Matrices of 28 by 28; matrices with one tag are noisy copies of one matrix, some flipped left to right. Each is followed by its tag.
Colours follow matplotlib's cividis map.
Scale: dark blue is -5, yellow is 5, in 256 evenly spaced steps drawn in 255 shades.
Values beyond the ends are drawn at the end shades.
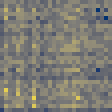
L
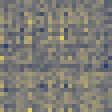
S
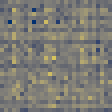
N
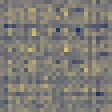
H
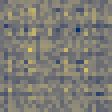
H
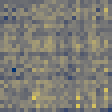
L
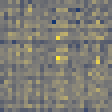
N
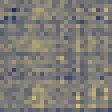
L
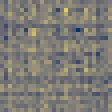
H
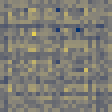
H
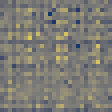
N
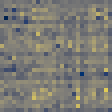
L
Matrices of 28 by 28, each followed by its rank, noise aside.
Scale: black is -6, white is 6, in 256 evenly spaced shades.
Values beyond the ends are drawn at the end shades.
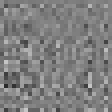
three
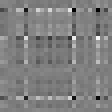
one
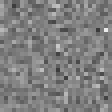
five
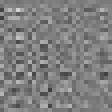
three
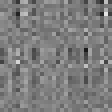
two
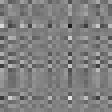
one
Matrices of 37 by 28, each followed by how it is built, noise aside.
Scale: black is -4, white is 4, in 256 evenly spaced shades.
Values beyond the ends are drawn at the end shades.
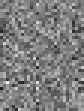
low rank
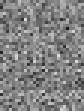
repeating columns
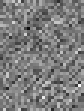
Hankel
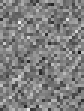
Hankel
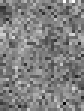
smooth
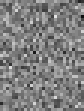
blocks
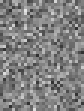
noise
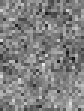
smooth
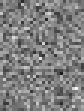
blocks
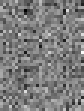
low rank
